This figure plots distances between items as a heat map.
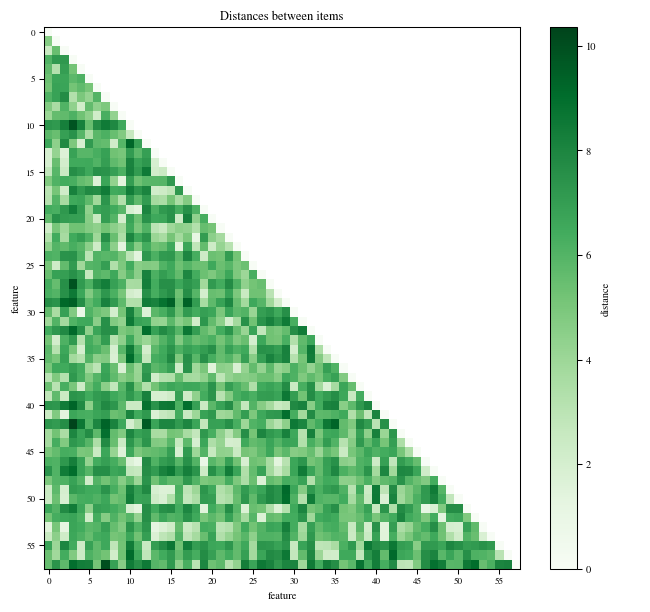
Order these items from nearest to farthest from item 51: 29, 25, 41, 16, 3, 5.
29, 5, 25, 16, 41, 3
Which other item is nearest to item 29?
28
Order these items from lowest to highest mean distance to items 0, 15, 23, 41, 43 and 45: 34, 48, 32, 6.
6, 48, 34, 32
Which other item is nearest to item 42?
10
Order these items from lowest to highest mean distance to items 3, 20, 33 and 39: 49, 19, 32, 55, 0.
0, 49, 55, 19, 32
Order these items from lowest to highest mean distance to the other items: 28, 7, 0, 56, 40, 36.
0, 36, 28, 56, 40, 7
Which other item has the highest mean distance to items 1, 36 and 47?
3
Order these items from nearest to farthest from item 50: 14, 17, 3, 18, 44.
14, 17, 18, 44, 3
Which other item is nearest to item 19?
46
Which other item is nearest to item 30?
4
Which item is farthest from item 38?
57
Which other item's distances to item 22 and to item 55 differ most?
18
